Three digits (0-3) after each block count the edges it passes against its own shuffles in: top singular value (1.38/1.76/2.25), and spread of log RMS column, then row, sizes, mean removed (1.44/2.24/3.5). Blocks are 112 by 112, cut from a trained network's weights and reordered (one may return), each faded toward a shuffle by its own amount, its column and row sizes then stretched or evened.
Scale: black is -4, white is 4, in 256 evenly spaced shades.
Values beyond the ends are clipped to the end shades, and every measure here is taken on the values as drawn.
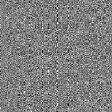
3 2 0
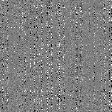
0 3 1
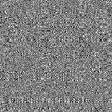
3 0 2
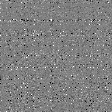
0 1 2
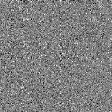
2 1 1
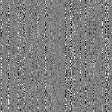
3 3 0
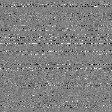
1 0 3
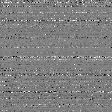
1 0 3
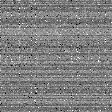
3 1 0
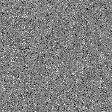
0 1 0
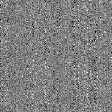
2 2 0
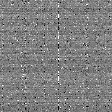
2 2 0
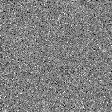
1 0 0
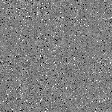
0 1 1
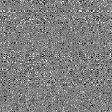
3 1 2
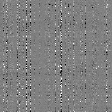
2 3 1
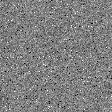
0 0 1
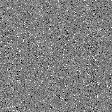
1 1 0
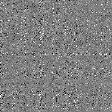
0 2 2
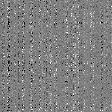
2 3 1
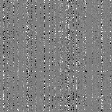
1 3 1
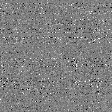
0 0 2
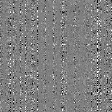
2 3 1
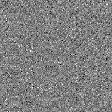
2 0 0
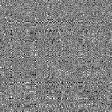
3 1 2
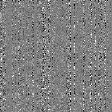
2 3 1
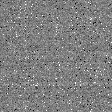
0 1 0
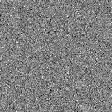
2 0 0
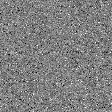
1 0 1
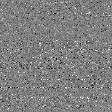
0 0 2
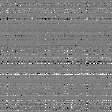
3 1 3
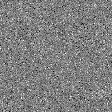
1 0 0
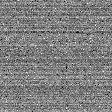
3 0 0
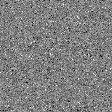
1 0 1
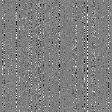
2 3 0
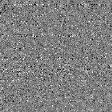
1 1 2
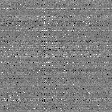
2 1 2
